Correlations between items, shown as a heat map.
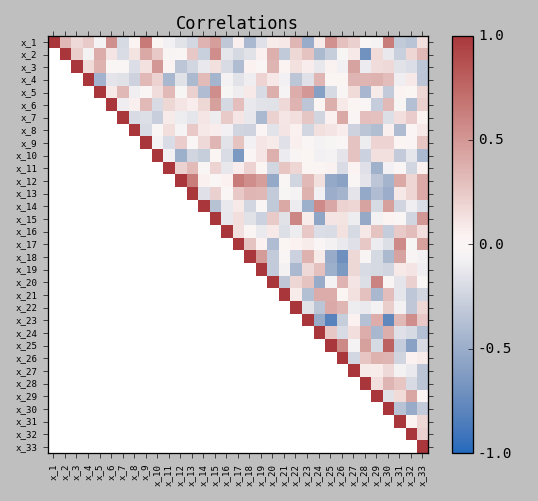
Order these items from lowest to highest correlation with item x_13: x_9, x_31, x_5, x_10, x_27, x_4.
x_4, x_10, x_27, x_9, x_31, x_5
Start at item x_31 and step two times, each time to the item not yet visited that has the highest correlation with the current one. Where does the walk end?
x_12
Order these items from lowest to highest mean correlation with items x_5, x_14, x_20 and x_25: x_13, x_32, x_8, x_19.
x_19, x_13, x_32, x_8
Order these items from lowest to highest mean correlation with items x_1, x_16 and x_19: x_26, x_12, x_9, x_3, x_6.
x_26, x_3, x_6, x_12, x_9
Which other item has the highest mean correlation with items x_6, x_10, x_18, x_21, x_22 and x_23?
x_5
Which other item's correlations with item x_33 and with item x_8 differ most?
x_17
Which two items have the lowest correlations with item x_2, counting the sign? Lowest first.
x_28, x_24
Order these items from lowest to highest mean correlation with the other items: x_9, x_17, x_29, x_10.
x_10, x_29, x_17, x_9
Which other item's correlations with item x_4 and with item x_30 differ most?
x_25
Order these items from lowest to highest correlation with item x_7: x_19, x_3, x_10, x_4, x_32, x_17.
x_19, x_10, x_4, x_3, x_17, x_32
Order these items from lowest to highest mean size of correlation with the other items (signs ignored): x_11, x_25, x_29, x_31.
x_11, x_31, x_29, x_25
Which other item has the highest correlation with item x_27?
x_3
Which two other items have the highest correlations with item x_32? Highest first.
x_23, x_29
